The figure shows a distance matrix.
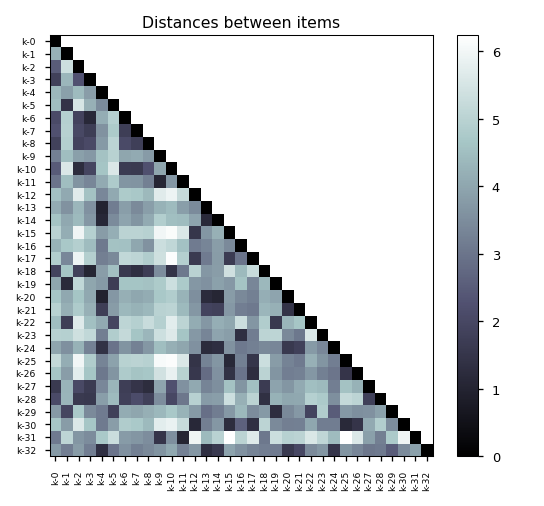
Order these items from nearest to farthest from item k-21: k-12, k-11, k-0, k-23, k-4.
k-4, k-23, k-12, k-11, k-0
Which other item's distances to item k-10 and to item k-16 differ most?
k-23
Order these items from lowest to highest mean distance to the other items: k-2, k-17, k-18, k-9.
k-18, k-17, k-2, k-9
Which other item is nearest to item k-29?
k-19
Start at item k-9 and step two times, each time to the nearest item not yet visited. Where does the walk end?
k-31
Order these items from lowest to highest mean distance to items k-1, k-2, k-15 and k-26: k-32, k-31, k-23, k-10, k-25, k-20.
k-25, k-32, k-20, k-23, k-10, k-31
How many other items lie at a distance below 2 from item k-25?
5
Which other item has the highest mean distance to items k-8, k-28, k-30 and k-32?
k-22
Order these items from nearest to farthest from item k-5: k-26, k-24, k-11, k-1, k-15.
k-1, k-24, k-26, k-15, k-11
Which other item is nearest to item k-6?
k-3
